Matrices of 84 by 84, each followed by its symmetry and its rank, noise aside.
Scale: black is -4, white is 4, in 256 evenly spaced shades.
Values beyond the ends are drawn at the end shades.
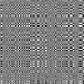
no symmetry, rank one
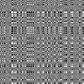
symmetric, rank one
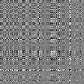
symmetric, rank two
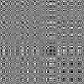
symmetric, rank two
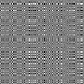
no symmetry, rank one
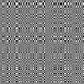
no symmetry, rank one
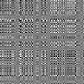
no symmetry, rank two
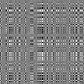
no symmetry, rank one
